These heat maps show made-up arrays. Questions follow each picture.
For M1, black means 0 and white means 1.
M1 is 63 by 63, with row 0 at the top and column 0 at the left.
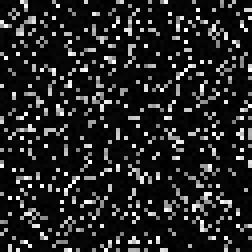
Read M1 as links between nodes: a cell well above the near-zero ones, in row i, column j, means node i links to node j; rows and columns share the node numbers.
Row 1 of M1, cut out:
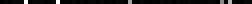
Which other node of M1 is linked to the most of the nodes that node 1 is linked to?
node 60
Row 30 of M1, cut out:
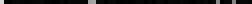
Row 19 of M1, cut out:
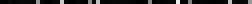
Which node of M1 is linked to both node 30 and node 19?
node 22
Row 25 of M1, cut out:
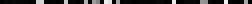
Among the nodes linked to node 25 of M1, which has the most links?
node 50
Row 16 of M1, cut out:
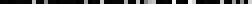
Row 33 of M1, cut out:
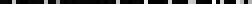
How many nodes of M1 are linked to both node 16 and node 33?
7
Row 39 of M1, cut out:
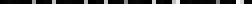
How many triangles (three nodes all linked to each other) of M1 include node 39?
6
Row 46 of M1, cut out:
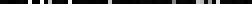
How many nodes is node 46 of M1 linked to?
10
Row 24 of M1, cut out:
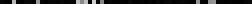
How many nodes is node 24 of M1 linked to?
10
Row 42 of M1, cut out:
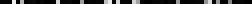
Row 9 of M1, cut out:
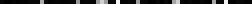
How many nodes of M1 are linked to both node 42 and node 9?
4
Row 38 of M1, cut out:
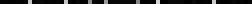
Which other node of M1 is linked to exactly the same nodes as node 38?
node 31
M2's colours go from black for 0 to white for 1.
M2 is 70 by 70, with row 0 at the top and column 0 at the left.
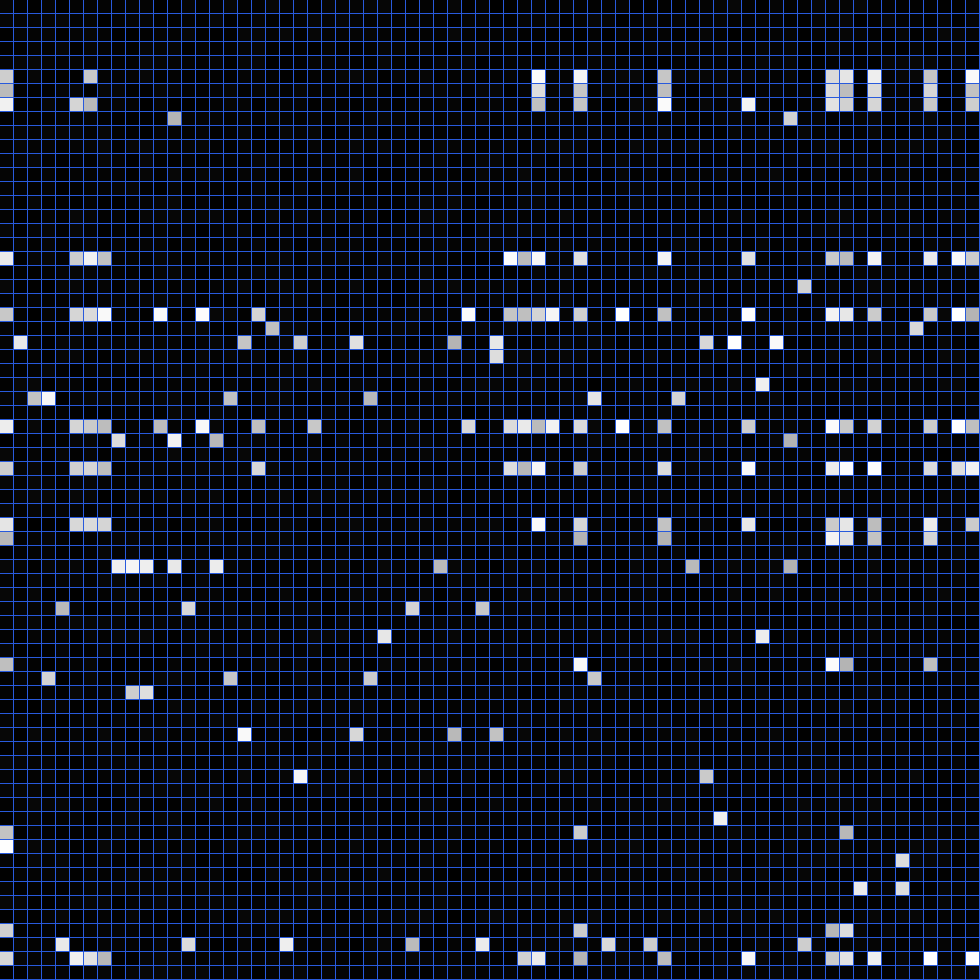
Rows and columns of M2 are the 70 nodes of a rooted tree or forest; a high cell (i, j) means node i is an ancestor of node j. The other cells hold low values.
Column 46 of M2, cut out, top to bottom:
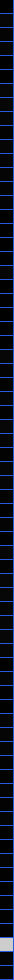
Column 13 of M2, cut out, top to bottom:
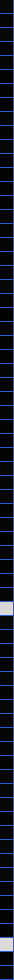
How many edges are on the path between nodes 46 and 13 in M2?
3
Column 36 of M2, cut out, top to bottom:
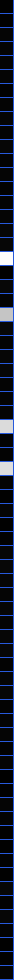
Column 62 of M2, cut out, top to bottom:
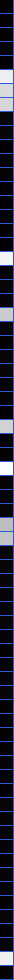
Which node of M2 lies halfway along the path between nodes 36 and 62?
7
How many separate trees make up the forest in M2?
9
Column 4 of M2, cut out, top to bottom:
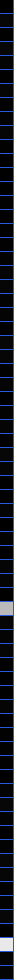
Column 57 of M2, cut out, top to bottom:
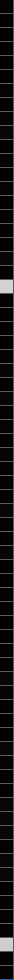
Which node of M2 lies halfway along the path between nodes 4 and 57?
67
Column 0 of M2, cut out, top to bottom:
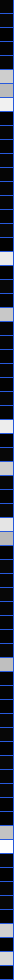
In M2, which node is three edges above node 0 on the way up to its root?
66
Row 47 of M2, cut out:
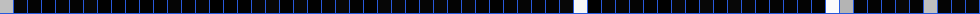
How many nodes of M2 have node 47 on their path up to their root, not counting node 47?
5
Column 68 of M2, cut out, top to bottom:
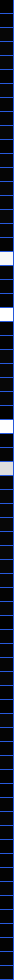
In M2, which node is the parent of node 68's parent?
33
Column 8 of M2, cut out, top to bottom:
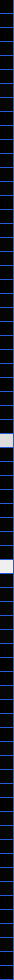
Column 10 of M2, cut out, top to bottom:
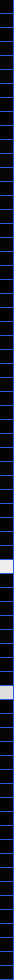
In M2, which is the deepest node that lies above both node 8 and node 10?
40
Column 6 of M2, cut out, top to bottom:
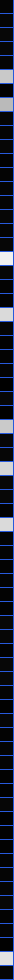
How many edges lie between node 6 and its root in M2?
8
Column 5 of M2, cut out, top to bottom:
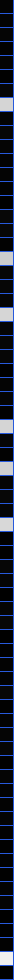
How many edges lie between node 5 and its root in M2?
7
